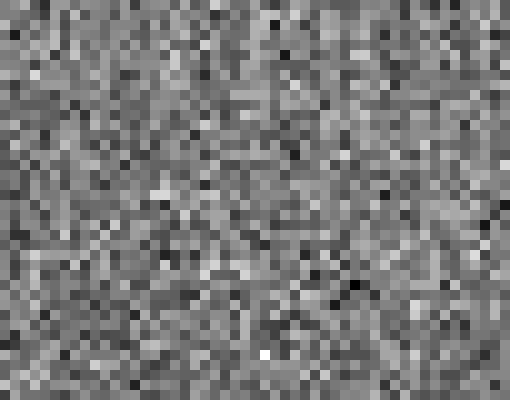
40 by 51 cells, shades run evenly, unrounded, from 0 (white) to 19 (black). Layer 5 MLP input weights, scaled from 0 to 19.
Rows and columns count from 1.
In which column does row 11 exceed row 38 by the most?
33
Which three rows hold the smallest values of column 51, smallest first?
17, 7, 9
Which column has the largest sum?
35
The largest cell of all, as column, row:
36, 29
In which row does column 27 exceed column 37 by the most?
25
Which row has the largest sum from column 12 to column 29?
26
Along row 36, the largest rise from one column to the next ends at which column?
28
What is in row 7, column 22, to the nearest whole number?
8
